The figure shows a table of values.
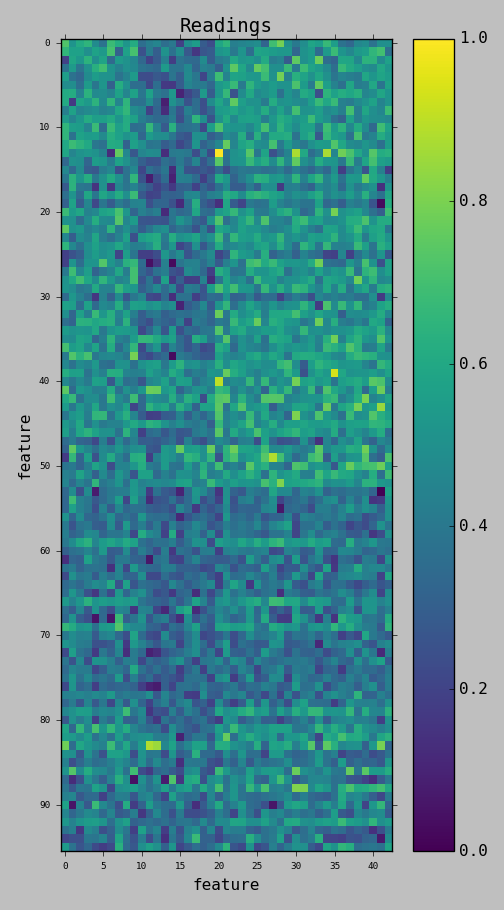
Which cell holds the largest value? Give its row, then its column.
13, 20
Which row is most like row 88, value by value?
50
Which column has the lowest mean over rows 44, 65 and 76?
12
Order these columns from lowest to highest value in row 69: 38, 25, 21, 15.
15, 25, 38, 21
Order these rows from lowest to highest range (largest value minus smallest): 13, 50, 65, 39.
65, 50, 39, 13
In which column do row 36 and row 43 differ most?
9
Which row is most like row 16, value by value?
37
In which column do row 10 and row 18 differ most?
11
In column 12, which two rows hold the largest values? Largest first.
83, 41
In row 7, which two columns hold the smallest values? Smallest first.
13, 1
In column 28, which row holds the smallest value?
55
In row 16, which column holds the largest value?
39
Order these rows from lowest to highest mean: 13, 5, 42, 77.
77, 5, 13, 42
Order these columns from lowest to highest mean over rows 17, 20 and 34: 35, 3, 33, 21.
3, 21, 33, 35
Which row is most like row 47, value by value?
62
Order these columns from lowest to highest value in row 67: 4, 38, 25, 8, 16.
38, 25, 8, 4, 16
